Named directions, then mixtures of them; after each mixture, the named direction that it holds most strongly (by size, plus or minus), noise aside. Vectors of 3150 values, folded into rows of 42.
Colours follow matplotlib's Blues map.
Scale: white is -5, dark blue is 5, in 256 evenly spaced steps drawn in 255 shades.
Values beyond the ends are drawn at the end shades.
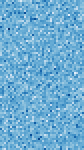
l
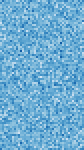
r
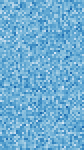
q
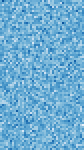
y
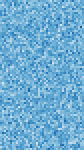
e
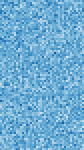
q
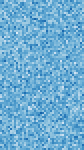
q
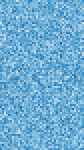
r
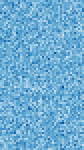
q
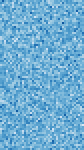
y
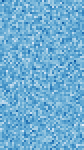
y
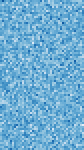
y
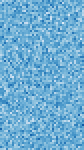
y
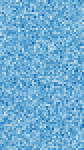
r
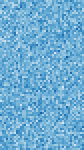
q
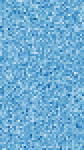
l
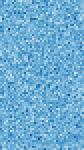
l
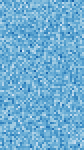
e
